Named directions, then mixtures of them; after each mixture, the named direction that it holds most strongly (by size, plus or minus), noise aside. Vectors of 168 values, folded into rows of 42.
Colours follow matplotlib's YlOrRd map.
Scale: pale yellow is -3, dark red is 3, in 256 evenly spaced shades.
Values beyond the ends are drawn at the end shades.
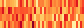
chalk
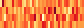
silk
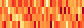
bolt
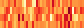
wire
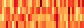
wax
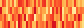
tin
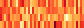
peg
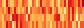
wax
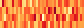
silk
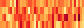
tin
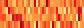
bolt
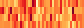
wire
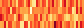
peg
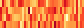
peg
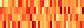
bolt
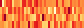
silk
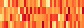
peg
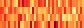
peg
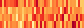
chalk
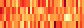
peg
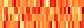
bolt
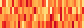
tin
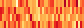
chalk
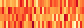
chalk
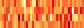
wire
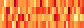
wax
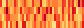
tin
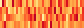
silk
